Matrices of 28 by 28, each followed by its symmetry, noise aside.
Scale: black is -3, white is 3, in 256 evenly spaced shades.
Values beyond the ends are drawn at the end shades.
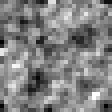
symmetric.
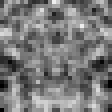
mirrored left to right.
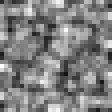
same after a half turn.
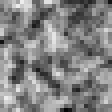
no symmetry.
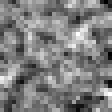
no symmetry.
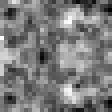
mirrored top to bottom.
